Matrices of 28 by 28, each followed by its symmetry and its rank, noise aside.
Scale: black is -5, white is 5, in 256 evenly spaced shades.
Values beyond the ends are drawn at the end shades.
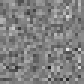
antisymmetric, rank six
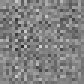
no symmetry, rank four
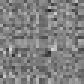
antisymmetric, rank six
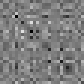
symmetric, rank three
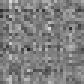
antisymmetric, rank six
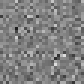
no symmetry, rank four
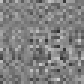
no symmetry, rank three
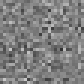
antisymmetric, rank four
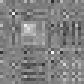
symmetric, rank three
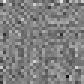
antisymmetric, rank six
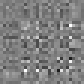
symmetric, rank three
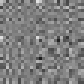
symmetric, rank three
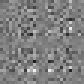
no symmetry, rank three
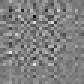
no symmetry, rank three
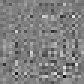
antisymmetric, rank four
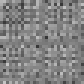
symmetric, rank three
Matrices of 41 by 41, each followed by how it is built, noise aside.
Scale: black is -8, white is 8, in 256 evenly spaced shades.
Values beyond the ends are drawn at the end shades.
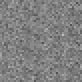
repeating rows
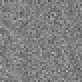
repeating rows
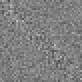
banded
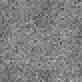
smooth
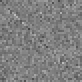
diagonal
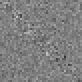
banded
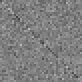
diagonal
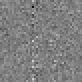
uneven columns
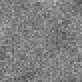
smooth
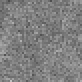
smooth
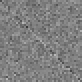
diagonal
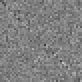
diagonal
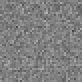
repeating columns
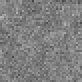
smooth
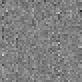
uneven columns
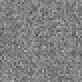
repeating columns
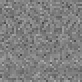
repeating columns
